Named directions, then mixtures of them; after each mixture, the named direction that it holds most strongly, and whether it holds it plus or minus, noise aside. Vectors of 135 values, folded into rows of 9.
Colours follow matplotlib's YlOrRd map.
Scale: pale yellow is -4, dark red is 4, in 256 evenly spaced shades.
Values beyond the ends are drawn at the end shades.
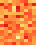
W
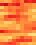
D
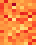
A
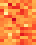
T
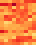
D, plus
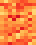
A, minus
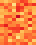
W, plus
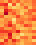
T, minus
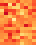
T, minus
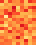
W, minus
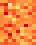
T, minus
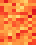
A, plus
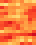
D, minus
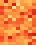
A, plus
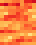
D, plus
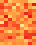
W, plus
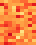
W, plus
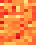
W, minus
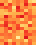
W, plus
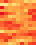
D, minus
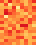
W, minus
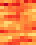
D, plus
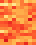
D, minus
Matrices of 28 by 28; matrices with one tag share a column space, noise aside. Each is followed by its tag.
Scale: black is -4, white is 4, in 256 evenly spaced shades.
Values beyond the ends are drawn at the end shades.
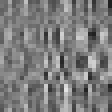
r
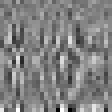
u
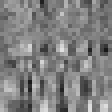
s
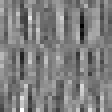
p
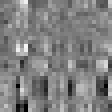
s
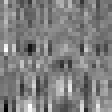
s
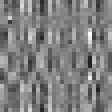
r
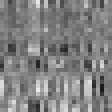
s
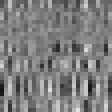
s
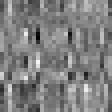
r
